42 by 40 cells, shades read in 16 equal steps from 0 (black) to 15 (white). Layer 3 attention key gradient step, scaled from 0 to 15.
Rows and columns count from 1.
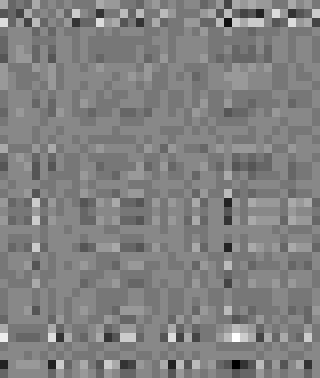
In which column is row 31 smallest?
29
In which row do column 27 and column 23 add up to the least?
38
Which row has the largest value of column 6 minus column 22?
41
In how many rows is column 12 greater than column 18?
12
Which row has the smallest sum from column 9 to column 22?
13
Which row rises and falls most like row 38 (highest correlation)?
37
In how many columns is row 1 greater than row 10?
14
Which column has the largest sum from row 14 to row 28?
5
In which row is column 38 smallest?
2
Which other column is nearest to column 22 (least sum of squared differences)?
7
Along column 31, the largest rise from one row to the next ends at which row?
3
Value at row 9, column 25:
6
